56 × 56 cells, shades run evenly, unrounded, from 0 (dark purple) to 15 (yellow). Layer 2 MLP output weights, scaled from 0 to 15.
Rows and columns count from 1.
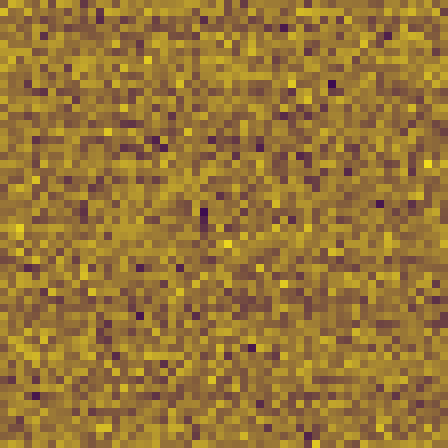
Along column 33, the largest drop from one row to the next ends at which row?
35
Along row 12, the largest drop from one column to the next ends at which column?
42
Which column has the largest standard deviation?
39
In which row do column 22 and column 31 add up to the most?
55
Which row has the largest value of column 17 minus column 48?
26
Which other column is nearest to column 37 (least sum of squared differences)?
56
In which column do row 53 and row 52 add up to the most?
22
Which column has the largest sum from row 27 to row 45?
3
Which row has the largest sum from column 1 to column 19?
29
